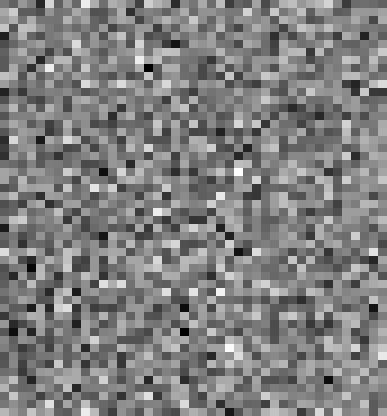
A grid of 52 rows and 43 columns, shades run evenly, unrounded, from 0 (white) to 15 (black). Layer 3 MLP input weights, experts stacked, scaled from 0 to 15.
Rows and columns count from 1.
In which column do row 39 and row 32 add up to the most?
21
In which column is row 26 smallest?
24
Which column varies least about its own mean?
38
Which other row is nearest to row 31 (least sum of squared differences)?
46
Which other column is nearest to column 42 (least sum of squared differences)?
13
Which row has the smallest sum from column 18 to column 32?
37
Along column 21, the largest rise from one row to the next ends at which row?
42
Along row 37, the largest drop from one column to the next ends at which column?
25
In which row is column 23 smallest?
32
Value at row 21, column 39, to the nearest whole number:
8
